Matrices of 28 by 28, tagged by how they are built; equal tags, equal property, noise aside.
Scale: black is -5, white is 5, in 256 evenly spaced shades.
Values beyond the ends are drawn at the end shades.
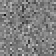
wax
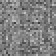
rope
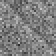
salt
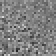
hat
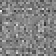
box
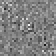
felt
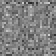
box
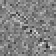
felt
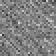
salt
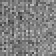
rope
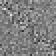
felt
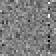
wax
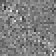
felt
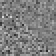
hat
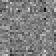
box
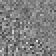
hat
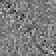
felt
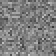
rope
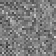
salt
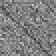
salt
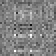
box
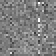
wax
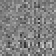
box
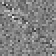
felt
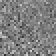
hat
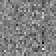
wax
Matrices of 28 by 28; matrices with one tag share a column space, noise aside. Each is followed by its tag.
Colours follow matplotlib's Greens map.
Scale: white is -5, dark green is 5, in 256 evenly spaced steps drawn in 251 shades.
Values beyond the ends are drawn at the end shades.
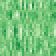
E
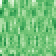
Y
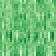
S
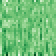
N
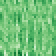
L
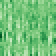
S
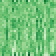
N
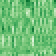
Y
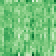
N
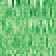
Y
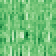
S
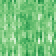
S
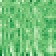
N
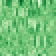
Y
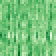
S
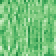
L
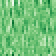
Y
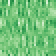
Y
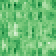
E
